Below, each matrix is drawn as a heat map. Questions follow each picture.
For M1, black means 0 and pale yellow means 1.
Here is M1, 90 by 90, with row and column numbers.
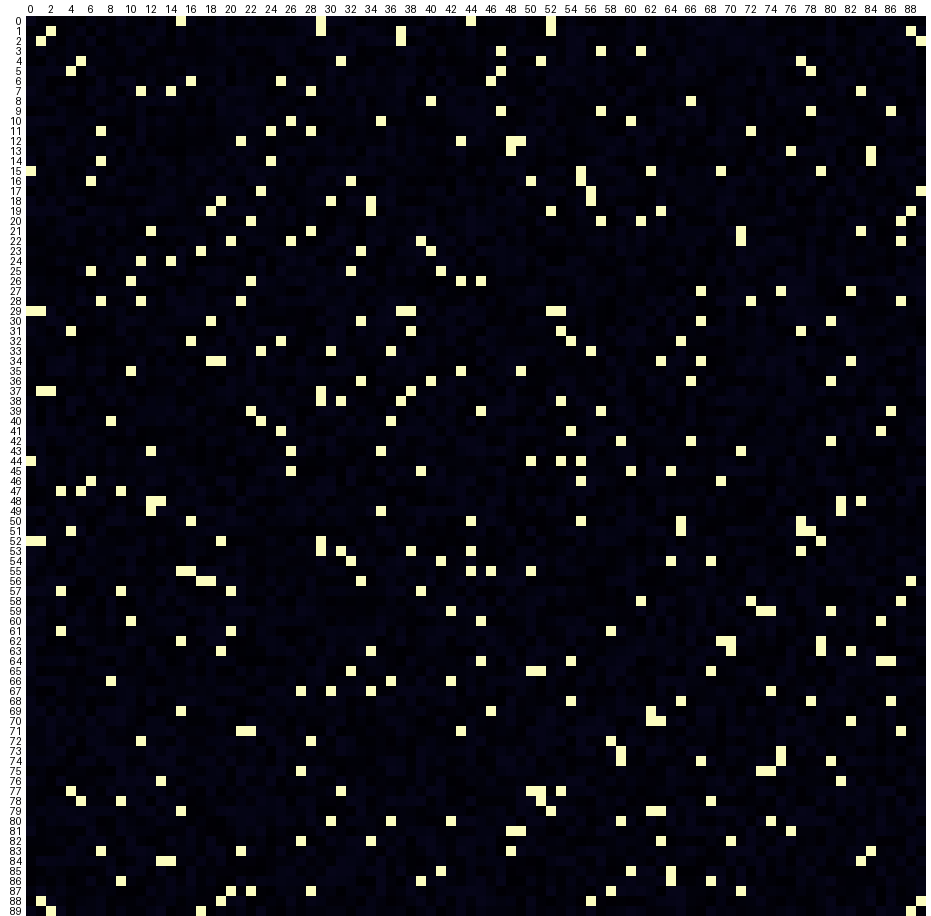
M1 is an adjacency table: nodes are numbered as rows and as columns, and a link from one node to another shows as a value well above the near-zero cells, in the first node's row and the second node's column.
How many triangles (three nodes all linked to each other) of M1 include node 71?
1
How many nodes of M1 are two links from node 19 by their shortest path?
10
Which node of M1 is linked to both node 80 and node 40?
node 36
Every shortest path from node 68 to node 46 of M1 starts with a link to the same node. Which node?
node 65
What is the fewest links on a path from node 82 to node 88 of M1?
3
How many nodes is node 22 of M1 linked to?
5
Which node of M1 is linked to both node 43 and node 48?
node 12
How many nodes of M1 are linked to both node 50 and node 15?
1
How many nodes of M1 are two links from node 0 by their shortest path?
10
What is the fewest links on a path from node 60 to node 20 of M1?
4
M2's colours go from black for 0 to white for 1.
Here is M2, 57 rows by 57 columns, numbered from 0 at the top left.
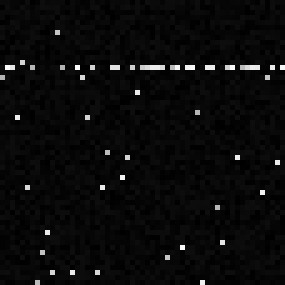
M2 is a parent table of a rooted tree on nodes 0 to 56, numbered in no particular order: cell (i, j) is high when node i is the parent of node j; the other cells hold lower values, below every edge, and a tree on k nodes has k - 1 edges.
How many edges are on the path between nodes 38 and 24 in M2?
3
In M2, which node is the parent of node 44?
48
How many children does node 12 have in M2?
1
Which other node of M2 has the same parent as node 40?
7
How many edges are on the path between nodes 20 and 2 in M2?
3
